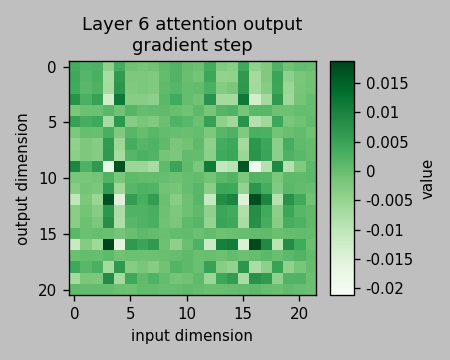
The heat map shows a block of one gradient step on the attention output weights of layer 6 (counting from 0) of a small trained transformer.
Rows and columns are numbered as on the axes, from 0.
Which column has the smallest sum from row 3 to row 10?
16
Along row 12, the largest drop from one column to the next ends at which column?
4
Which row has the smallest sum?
9
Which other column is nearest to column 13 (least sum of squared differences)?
14
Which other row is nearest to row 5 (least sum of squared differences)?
18
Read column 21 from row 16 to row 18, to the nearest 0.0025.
0 0 0
